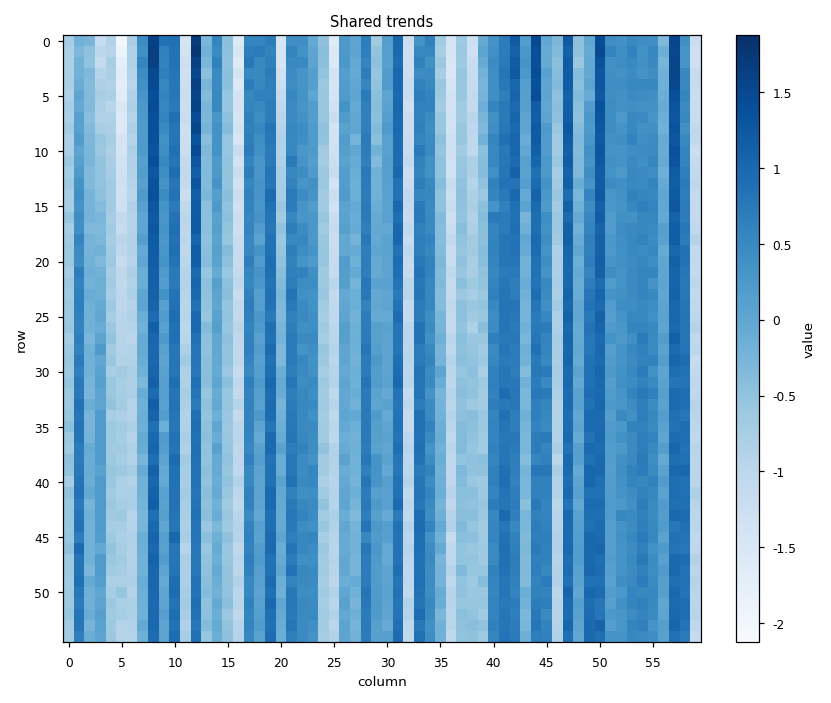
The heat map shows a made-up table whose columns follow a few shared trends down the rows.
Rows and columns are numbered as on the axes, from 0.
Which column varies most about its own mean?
20
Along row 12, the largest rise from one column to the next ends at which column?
12
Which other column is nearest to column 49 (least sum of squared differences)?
1
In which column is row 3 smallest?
5
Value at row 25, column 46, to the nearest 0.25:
-0.75
